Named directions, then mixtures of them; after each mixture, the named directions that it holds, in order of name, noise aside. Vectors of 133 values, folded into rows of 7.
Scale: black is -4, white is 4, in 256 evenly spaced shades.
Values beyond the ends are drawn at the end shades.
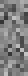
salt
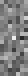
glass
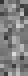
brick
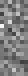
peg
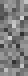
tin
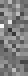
peg.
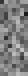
brick, salt.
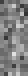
brick.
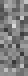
tin.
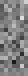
glass, tin.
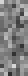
brick.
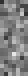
brick.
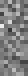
peg.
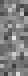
brick, glass.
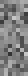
salt.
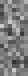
peg, tin.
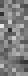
brick, peg.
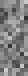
salt, tin.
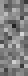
tin.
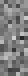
glass.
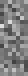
peg, tin.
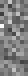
peg.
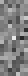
glass.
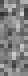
brick, tin.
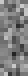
brick.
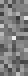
glass, peg.
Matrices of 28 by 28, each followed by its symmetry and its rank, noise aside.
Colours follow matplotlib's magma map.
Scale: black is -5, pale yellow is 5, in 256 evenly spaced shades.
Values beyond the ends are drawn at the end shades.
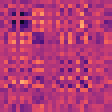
symmetric, rank two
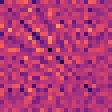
symmetric, rank four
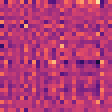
no symmetry, rank three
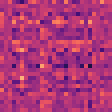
no symmetry, rank three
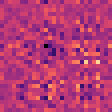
no symmetry, rank four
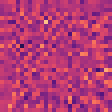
antisymmetric, rank four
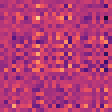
no symmetry, rank three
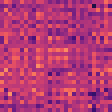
no symmetry, rank four
